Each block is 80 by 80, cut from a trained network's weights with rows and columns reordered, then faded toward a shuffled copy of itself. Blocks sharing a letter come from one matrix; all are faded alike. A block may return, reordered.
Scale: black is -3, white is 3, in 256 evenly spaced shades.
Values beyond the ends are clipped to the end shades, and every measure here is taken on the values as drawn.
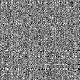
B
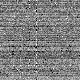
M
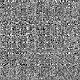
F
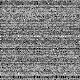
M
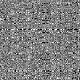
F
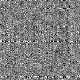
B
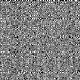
F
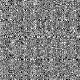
F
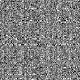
F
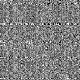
B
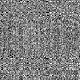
B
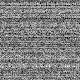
M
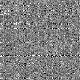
F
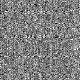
F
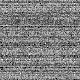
M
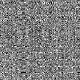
F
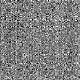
F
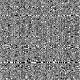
B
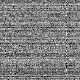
M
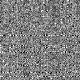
F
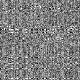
B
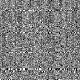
B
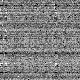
M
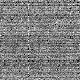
M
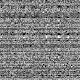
M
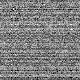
M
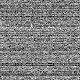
M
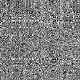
F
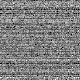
M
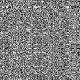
B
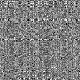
B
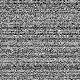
M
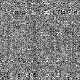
F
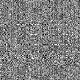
B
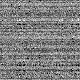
M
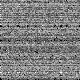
M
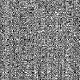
B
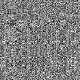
B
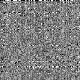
B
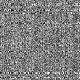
B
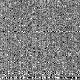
B
